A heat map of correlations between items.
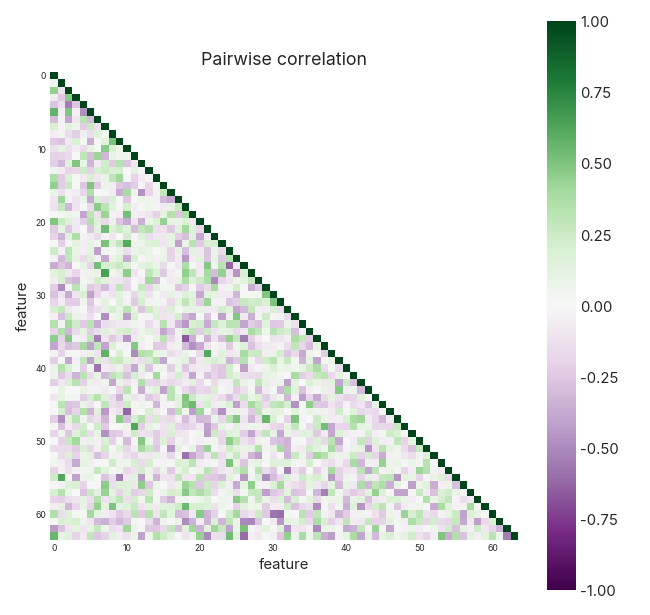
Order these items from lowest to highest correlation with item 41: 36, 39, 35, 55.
35, 55, 39, 36
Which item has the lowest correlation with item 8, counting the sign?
42
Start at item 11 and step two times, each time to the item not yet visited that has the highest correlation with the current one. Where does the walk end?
37
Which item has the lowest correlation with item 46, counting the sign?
10
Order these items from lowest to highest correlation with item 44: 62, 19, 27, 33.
33, 27, 19, 62
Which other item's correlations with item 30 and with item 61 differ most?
31
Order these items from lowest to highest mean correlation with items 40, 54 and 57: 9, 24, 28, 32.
32, 9, 24, 28
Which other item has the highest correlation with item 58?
25
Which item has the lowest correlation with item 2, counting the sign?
4
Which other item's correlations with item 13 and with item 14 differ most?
28
